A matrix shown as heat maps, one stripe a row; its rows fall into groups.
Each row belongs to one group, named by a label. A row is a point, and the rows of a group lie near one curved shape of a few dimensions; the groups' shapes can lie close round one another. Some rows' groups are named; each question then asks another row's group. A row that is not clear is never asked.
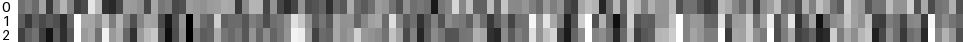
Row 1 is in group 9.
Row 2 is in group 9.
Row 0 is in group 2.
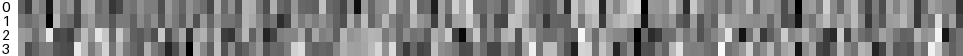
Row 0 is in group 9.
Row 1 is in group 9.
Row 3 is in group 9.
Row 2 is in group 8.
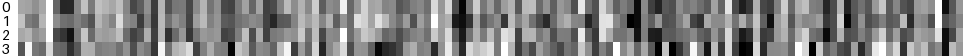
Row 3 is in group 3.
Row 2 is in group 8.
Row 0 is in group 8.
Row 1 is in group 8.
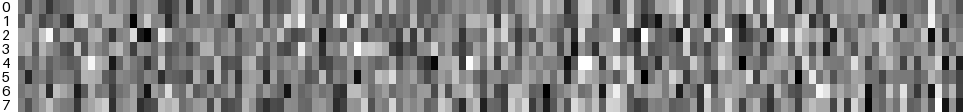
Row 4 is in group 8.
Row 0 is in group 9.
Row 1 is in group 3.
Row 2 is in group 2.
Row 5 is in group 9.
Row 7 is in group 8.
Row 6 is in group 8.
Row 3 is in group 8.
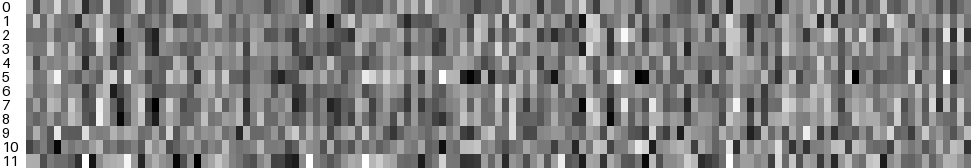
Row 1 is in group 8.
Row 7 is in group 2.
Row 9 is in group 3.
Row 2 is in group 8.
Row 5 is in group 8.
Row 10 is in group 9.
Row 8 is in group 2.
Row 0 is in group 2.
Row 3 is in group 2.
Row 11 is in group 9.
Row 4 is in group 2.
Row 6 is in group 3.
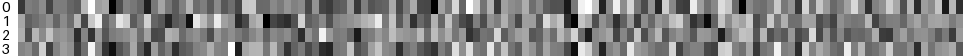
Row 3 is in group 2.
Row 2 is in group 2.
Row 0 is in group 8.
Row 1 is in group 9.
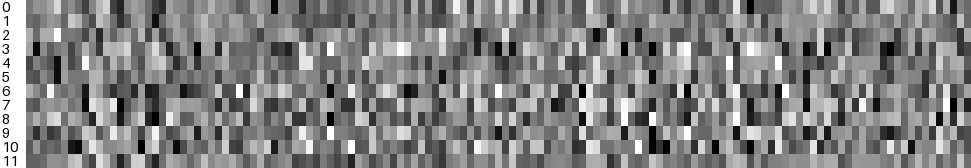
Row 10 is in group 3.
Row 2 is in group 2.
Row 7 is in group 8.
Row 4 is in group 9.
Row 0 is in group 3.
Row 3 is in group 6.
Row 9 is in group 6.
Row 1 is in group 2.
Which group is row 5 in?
9
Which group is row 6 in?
2
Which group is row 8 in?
2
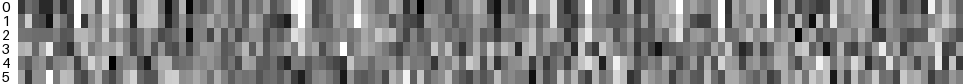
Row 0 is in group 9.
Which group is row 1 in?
9
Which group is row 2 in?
9
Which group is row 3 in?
8
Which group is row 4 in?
8
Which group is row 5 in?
2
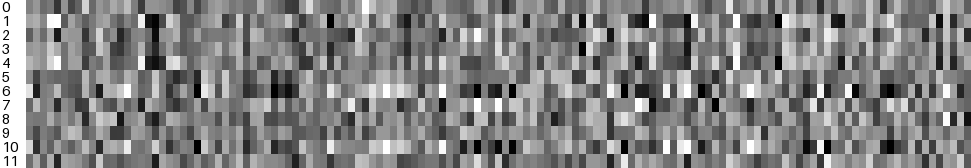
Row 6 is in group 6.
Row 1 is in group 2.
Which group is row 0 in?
9
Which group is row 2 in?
8
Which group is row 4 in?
2
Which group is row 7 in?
3
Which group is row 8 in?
8
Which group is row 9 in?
2
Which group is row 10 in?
6
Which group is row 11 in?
8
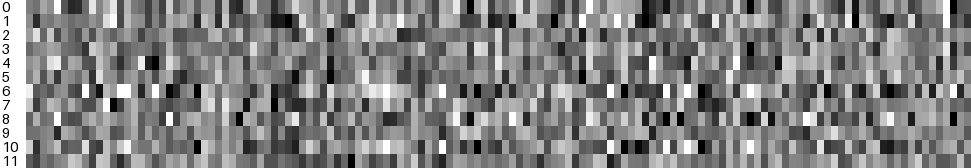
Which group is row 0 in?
8
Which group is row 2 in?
8
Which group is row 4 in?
2
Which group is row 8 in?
3
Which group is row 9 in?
9
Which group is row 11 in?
2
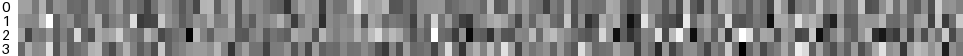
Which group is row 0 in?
8
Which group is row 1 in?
2
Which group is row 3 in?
3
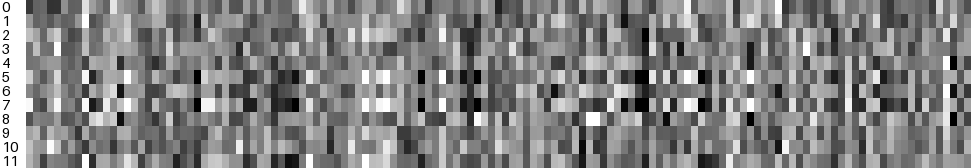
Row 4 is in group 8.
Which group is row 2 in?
8
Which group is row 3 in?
3
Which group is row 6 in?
8
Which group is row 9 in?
8
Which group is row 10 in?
2
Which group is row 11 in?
9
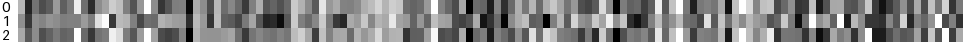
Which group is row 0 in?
6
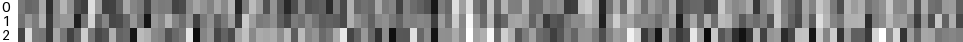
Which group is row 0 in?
2
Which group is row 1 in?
8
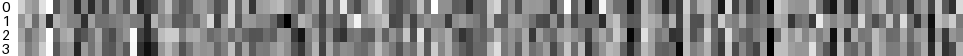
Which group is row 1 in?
8
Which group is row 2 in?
2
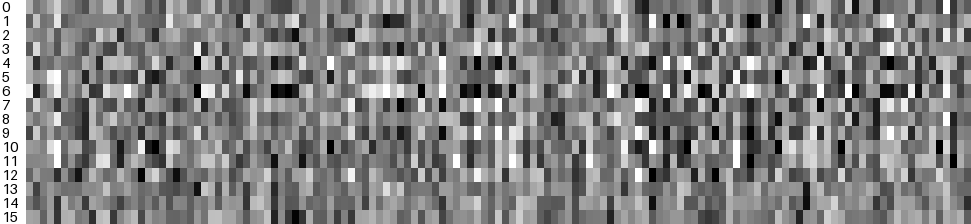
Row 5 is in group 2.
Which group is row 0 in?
8
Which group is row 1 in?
3
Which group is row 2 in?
8
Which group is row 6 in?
6
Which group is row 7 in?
3
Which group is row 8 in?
8
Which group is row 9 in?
3
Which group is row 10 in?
2
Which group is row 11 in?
3
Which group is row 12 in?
3
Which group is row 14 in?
9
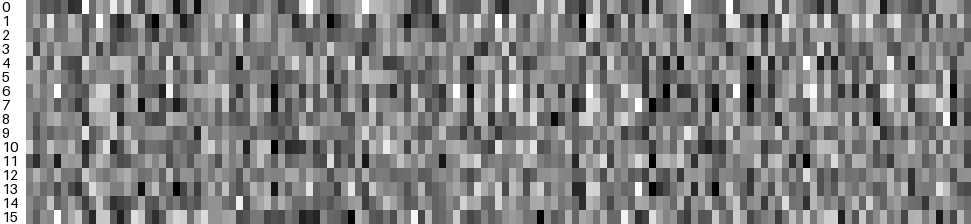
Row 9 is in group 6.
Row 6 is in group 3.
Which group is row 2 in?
2
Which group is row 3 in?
2
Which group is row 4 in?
3
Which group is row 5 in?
8
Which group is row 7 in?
3
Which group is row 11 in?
9
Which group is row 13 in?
3
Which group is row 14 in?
2
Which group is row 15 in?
2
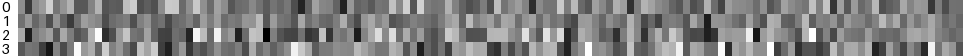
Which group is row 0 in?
2
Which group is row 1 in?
3
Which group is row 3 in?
9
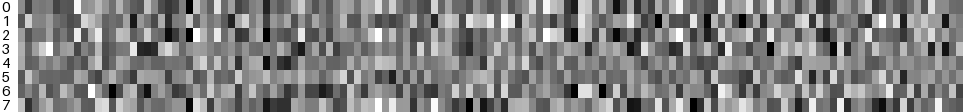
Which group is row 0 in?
9
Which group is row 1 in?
3
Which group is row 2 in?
9
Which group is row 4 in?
9
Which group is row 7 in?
6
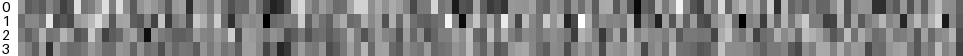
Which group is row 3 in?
9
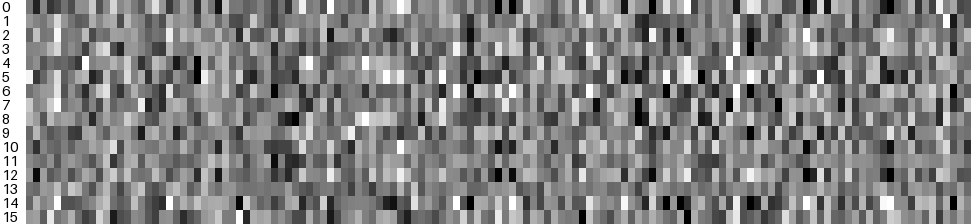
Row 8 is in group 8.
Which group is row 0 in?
6
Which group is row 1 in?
8
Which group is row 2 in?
3
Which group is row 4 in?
9
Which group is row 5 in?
6
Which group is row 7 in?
2
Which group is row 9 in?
3
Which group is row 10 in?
6
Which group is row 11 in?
9
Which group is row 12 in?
6
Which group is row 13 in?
2
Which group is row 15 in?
2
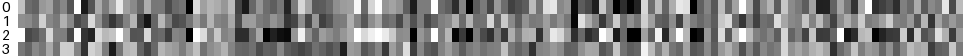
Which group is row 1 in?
2
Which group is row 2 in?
6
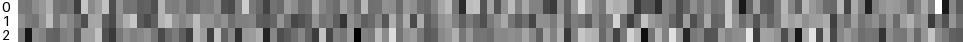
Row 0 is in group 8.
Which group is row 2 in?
9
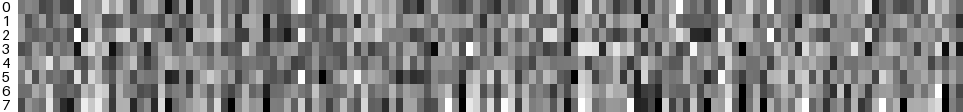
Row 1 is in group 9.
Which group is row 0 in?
9
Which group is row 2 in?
9
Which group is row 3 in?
8
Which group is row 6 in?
8
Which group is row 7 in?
3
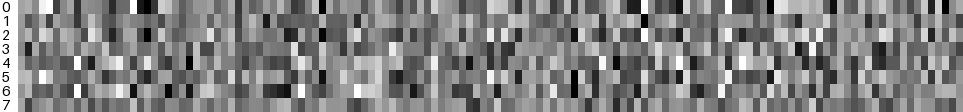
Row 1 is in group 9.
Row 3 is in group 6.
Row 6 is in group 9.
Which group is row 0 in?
2
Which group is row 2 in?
2
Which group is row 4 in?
6
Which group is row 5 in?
2
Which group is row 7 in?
2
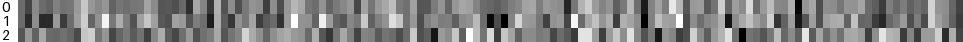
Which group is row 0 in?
9
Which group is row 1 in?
6
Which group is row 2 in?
8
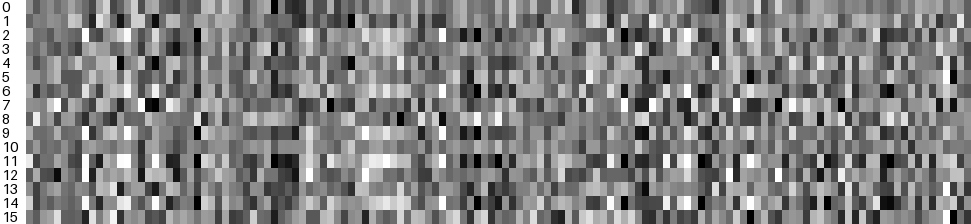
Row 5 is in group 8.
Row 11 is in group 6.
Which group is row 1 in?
2
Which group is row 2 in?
6
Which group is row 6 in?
6
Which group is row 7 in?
2
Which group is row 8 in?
3
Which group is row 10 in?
3
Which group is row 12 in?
9
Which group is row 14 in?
6
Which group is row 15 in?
8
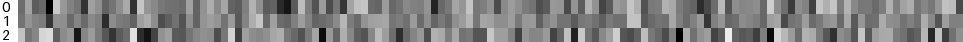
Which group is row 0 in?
9
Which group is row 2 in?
2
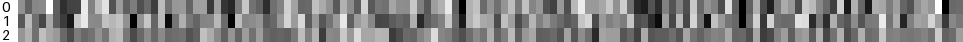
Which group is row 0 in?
8
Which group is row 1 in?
3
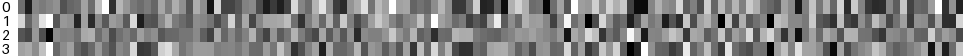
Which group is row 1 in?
2
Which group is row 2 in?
9
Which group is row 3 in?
2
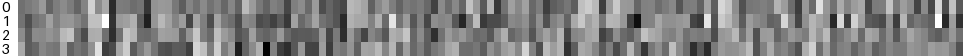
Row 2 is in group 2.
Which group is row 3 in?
9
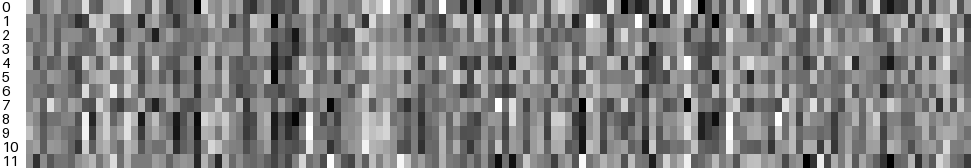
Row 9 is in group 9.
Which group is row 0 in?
6
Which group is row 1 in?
3
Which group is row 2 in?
8
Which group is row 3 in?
9
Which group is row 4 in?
6
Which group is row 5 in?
3
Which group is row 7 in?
2
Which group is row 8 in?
9
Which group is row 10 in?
8
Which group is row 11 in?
6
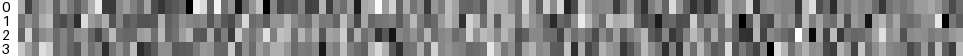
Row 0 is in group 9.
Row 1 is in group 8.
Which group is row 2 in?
3
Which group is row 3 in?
2
